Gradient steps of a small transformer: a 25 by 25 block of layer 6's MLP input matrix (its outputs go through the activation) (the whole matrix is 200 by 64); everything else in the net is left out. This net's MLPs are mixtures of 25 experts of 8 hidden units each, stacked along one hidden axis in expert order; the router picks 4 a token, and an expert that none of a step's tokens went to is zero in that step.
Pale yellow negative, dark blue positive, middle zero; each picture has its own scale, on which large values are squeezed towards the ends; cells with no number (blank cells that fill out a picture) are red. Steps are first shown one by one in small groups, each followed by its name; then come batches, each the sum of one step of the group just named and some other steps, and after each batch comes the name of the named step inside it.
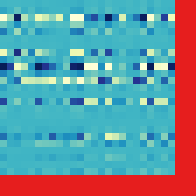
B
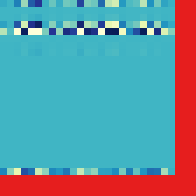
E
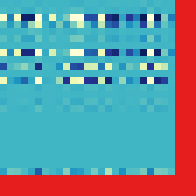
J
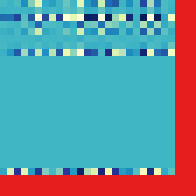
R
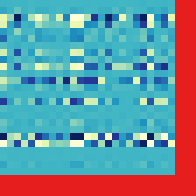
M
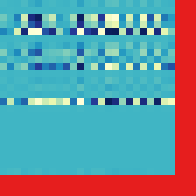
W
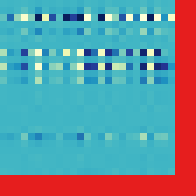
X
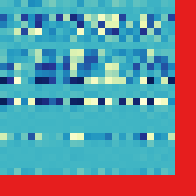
E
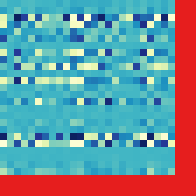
M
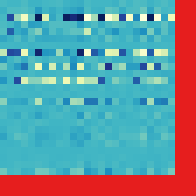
X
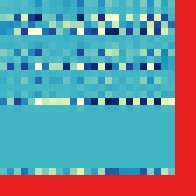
W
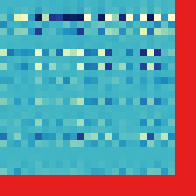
X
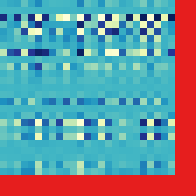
E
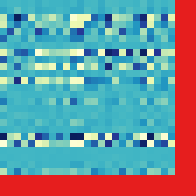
M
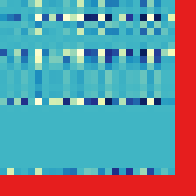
R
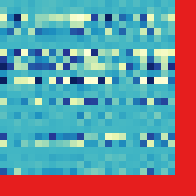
B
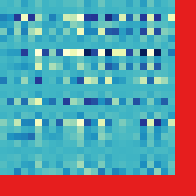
R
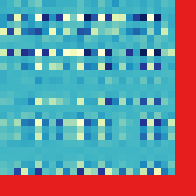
R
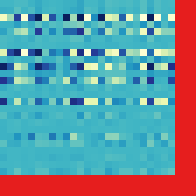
B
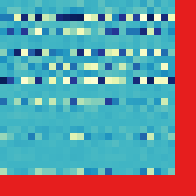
W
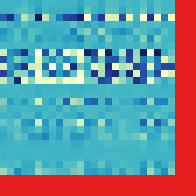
X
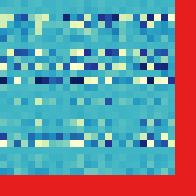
M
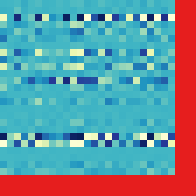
M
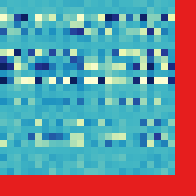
B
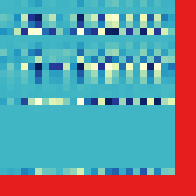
W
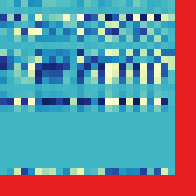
E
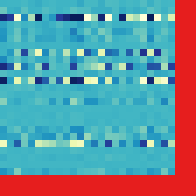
X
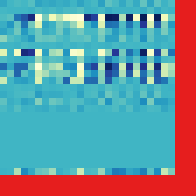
J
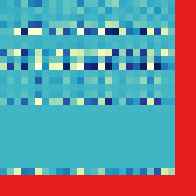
E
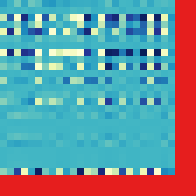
J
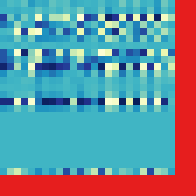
E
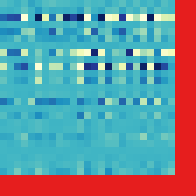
X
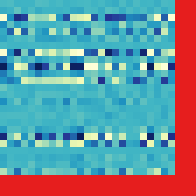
B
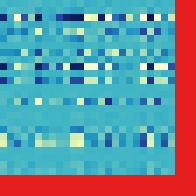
W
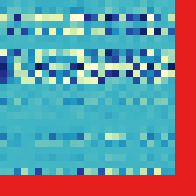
B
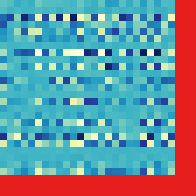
R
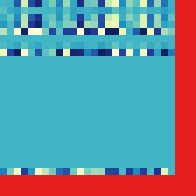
E
